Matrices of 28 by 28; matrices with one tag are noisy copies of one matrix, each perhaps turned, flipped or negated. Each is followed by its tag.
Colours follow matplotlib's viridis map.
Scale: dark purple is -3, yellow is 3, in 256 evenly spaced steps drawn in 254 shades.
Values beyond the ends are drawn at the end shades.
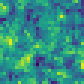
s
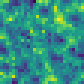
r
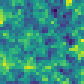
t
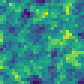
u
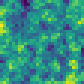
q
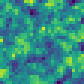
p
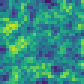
u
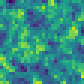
p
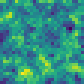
u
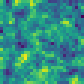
s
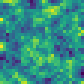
p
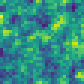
s
